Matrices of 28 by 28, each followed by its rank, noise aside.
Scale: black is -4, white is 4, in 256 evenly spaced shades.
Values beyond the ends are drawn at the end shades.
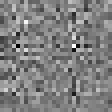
four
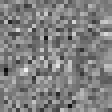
six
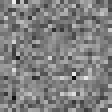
eight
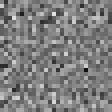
eight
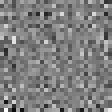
four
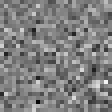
six
